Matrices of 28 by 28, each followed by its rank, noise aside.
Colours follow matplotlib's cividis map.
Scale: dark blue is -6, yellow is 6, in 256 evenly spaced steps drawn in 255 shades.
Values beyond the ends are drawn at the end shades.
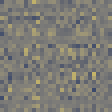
four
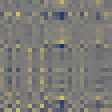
two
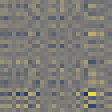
two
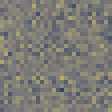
six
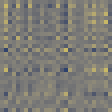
two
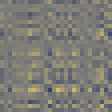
two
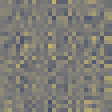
three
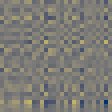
two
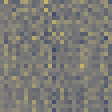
four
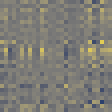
three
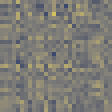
four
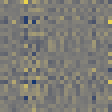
three
